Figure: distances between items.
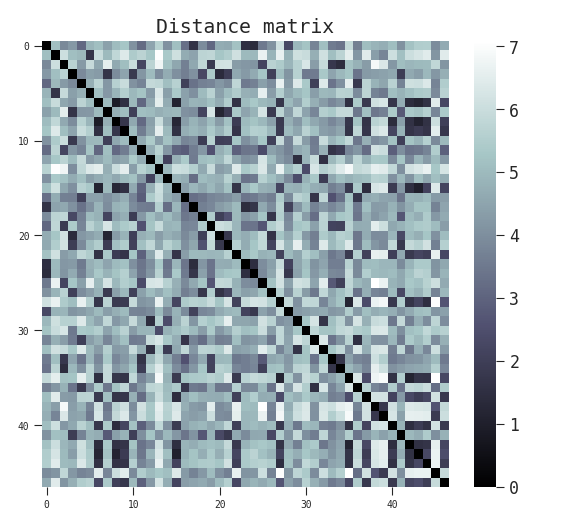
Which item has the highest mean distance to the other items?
13
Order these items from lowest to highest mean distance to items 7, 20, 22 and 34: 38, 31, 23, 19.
31, 23, 19, 38
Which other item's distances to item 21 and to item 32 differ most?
29
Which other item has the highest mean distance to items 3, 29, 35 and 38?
25
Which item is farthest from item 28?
27
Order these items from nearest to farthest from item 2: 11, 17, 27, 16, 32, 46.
11, 16, 46, 17, 27, 32
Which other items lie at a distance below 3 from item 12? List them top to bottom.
14, 29, 32
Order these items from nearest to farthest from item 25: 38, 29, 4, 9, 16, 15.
16, 4, 15, 9, 29, 38
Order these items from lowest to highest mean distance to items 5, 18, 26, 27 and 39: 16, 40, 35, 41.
41, 16, 40, 35
